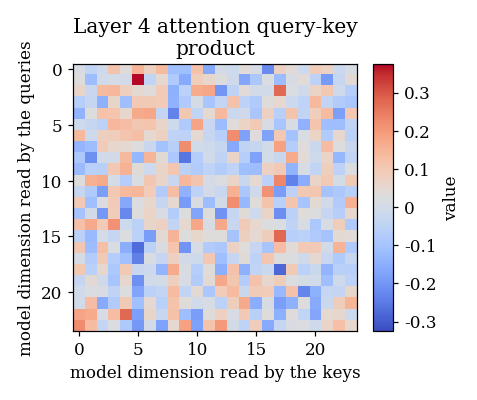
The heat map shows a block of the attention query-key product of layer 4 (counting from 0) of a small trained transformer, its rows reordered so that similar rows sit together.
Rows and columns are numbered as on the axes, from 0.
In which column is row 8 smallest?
9
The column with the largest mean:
3
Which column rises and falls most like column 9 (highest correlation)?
1
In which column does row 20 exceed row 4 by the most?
8
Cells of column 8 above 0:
12
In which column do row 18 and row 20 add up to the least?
17
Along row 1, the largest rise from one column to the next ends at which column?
5
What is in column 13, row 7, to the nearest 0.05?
-0.15
